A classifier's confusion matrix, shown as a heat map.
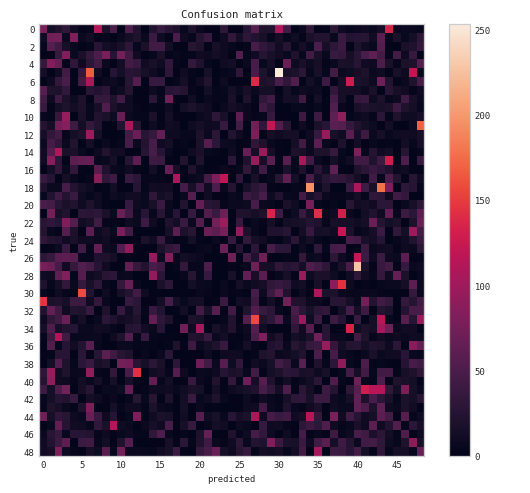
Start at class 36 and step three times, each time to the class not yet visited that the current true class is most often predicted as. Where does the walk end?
38
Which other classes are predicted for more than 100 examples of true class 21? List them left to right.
29, 35, 38
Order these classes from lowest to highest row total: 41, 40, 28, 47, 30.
30, 40, 28, 47, 41
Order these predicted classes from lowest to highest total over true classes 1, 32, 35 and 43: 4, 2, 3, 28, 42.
42, 3, 4, 28, 2
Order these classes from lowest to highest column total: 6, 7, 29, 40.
7, 29, 6, 40
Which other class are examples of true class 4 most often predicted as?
1
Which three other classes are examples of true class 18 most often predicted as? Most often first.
34, 43, 40
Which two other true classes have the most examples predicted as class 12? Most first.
39, 44
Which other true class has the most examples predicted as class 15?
12
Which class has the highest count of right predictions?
41
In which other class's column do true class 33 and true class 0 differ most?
44
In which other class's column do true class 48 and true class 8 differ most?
35
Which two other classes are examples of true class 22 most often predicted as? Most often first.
23, 3
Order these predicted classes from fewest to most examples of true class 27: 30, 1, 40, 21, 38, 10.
10, 38, 30, 21, 1, 40
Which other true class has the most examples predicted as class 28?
14
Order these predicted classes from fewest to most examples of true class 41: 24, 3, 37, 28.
24, 37, 28, 3
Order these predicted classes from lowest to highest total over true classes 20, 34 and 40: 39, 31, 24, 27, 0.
31, 24, 0, 27, 39
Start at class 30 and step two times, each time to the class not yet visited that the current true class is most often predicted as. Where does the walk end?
6
